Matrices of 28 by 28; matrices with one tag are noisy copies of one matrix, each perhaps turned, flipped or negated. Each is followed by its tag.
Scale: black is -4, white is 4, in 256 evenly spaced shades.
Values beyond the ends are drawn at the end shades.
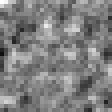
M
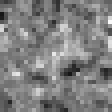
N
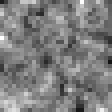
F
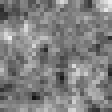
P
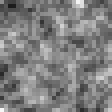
F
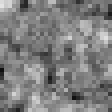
P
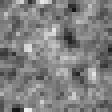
N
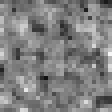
M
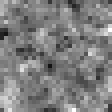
F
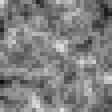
F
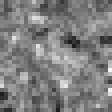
N
